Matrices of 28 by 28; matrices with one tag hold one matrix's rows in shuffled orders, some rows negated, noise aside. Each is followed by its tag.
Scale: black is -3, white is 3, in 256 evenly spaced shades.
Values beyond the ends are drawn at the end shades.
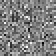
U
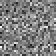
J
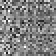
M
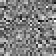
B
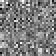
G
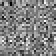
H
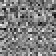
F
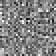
G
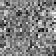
B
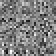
H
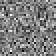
H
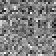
F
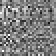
M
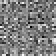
F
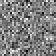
U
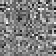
B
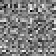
F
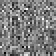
U
